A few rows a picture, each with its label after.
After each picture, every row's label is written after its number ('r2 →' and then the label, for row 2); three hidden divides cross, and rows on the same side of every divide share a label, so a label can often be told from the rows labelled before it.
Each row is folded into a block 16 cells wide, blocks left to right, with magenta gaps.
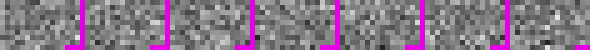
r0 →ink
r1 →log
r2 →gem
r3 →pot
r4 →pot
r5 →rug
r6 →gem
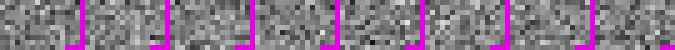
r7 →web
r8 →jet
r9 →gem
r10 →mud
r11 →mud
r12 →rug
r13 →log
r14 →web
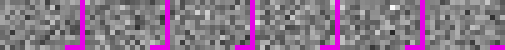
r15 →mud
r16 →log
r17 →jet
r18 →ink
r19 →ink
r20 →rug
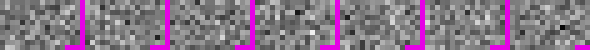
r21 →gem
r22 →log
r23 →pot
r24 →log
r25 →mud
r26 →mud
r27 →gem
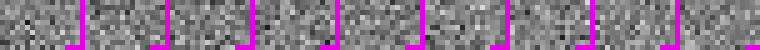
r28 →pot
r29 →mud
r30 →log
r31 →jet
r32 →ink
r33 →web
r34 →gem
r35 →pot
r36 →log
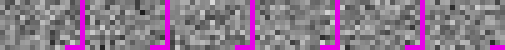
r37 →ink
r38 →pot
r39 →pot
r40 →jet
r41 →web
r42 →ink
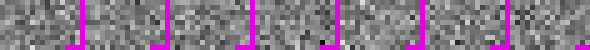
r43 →gem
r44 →pot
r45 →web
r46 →ink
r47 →mud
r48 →mud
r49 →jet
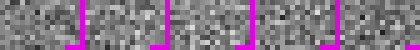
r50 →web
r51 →gem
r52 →pot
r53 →mud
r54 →web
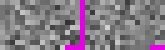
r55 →jet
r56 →pot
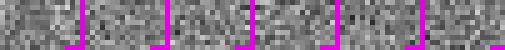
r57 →ink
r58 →log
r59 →mud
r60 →pot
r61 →rug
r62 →pot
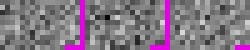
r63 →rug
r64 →pot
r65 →jet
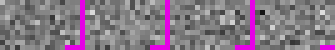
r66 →pot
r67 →mud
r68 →mud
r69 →jet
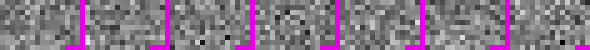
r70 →gem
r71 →mud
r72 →gem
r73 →rug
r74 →jet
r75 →mud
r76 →pot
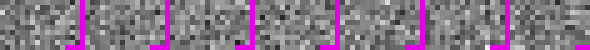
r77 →log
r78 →rug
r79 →web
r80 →mud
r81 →web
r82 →web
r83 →gem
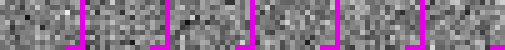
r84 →gem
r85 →rug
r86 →log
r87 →log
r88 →web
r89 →gem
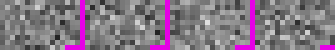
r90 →log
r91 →rug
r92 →gem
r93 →gem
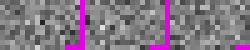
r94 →mud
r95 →jet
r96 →ink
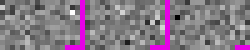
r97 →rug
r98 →jet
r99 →mud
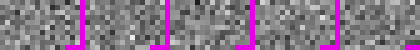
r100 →gem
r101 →log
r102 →mud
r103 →web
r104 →rug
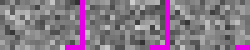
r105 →rug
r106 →web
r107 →log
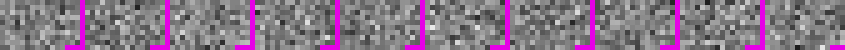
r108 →log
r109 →log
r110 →pot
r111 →rug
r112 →gem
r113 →web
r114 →jet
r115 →jet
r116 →ink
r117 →ink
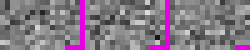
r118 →gem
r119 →gem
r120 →pot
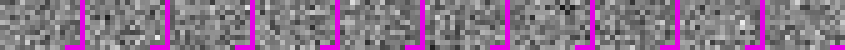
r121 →mud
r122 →rug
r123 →pot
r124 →gem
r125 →log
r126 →web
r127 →jet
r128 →mud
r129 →mud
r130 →jet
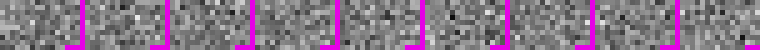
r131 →ink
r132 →rug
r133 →web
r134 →gem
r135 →pot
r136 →gem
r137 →jet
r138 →gem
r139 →gem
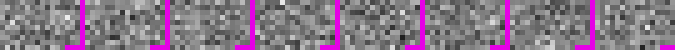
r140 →mud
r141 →web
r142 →rug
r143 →jet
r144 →gem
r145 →mud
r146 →mud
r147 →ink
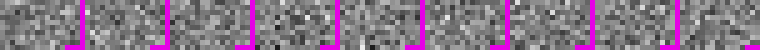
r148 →gem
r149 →ink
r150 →log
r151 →rug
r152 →web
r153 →gem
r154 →web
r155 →jet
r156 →rug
